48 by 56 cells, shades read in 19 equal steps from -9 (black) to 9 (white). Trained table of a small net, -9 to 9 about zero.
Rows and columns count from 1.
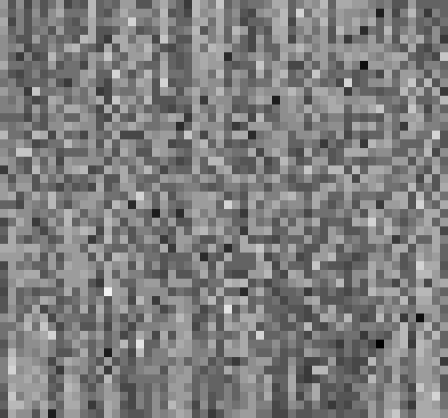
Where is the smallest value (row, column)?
40, 48
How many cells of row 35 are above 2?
9
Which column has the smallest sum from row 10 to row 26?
23
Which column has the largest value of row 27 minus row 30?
26
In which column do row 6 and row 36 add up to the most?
29
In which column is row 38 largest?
6
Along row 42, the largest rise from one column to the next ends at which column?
47
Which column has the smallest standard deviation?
49
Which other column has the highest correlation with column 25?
36
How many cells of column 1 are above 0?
19
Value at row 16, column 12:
1
